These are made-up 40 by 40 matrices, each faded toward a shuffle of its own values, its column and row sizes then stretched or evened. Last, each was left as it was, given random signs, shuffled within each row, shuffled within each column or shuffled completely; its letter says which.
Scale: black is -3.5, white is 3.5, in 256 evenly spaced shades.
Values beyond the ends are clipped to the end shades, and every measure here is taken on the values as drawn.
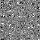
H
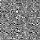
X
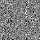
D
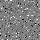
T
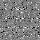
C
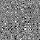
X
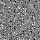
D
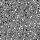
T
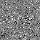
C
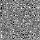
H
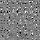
X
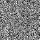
D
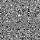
H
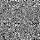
H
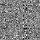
H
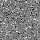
T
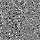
D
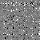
H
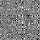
X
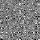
X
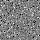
T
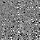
H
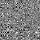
H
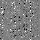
D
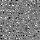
H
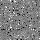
T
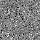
T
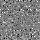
C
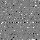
C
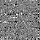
H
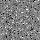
T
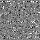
C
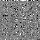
H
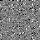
H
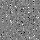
D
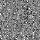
D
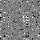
X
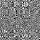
X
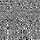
X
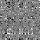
X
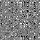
X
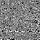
C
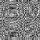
X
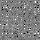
H
